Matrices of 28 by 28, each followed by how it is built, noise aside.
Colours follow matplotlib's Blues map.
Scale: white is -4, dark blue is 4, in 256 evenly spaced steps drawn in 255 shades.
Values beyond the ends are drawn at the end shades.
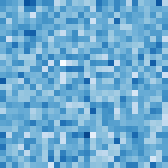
low rank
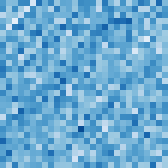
Hankel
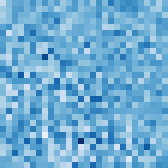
lower triangular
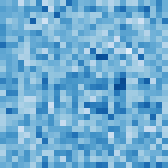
blocks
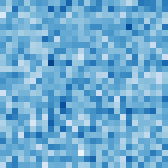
blocks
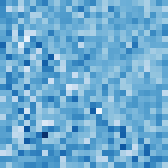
lower triangular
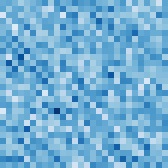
Toeplitz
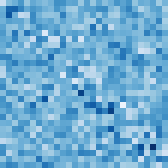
banded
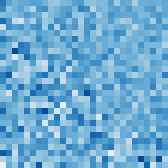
lower triangular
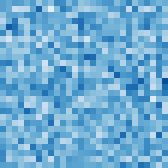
blocks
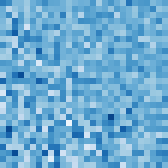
lower triangular
